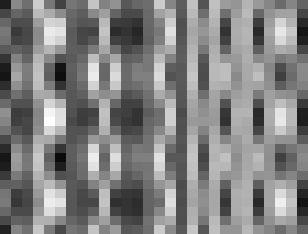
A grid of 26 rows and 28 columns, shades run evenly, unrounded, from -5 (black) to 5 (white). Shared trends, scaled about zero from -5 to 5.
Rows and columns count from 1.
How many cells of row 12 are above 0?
14
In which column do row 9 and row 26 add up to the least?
1
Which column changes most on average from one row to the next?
6
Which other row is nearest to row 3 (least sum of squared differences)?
24
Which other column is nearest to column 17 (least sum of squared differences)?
7
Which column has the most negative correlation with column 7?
25
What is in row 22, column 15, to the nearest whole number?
0
